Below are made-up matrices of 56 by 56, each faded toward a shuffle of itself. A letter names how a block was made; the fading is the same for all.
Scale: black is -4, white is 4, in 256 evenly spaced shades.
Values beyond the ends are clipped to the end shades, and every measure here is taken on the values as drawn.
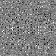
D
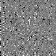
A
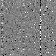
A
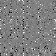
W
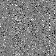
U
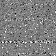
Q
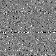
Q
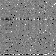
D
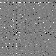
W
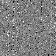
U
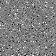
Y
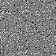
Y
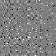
W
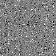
U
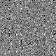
U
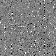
Y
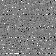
Q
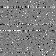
D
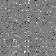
W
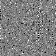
U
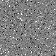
Y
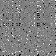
W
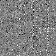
U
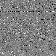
Q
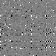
W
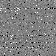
Q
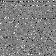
Q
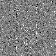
U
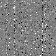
U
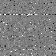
D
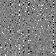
A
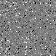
Y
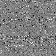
Q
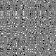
A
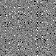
A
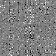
A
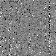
U
